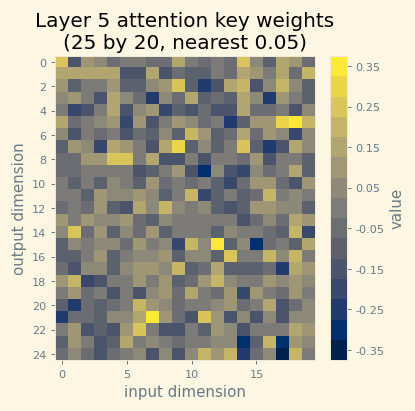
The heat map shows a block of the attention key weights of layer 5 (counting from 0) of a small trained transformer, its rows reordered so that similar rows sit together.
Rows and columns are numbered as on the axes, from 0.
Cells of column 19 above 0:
14
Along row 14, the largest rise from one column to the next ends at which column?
18
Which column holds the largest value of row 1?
19
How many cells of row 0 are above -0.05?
12
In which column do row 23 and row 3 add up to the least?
3
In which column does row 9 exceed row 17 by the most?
17
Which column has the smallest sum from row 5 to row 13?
13
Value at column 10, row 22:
0
